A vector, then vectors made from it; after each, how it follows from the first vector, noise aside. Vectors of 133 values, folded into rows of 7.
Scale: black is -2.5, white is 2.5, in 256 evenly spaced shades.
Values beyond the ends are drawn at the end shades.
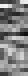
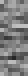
wrapped around, shrunk.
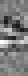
reversed, negated, partly zeroed.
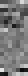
reversed, negated, partly zeroed.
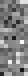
reversed, negated, partly zeroed.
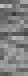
shrunk.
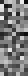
sign-scrambled.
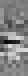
wrapped around, negated, partly zeroed.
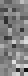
reversed, negated, partly zeroed.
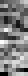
reversed, negated.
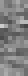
wrapped around, shrunk.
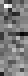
partly zeroed.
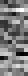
wrapped around, negated.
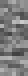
wrapped around, shrunk.
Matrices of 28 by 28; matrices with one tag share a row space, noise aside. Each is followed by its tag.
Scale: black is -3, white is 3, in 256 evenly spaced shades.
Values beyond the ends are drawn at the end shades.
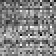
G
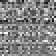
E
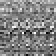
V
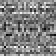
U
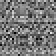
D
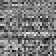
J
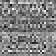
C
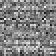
U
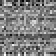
U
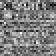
U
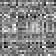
C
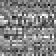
J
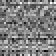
E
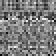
E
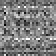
U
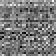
G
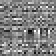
J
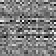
E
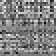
G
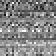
D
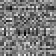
U
